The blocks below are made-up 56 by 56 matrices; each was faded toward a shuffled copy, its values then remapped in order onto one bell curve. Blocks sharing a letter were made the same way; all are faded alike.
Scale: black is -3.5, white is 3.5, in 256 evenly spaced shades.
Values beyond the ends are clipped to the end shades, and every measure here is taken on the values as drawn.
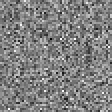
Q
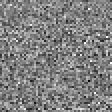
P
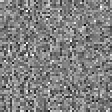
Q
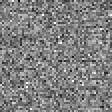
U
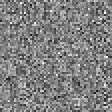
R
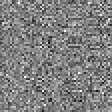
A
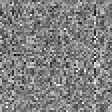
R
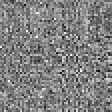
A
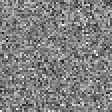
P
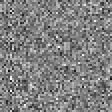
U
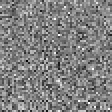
Q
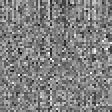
Q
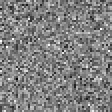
U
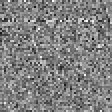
P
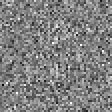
U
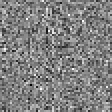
R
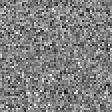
P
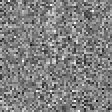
U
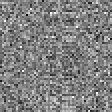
Q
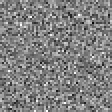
P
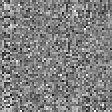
R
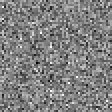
U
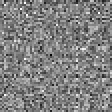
Q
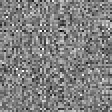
A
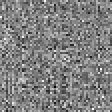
R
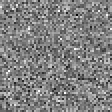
P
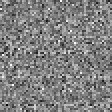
P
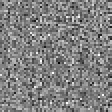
Q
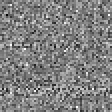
P
